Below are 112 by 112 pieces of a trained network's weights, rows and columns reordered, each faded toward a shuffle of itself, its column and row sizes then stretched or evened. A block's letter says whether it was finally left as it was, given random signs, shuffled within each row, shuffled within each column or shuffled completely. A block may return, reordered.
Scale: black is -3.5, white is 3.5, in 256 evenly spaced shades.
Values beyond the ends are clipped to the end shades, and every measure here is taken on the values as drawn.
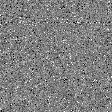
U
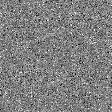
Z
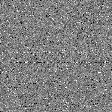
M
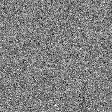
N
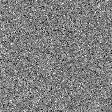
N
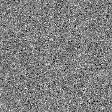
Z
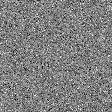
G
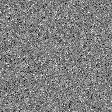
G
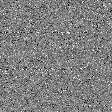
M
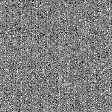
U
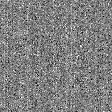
N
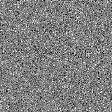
U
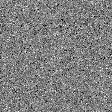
M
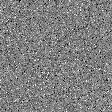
G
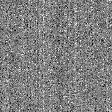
U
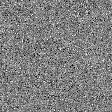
M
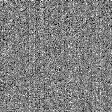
U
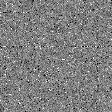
Z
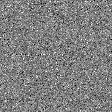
M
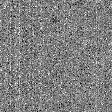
U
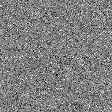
M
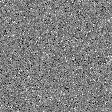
G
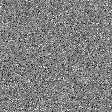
M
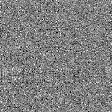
U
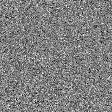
M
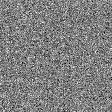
G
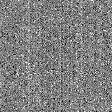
U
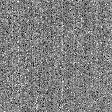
N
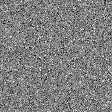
N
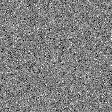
N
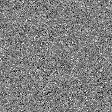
Z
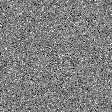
G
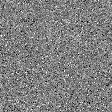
M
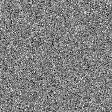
N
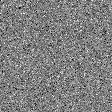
G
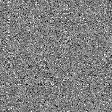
U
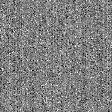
U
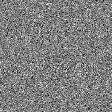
U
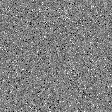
N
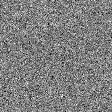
M
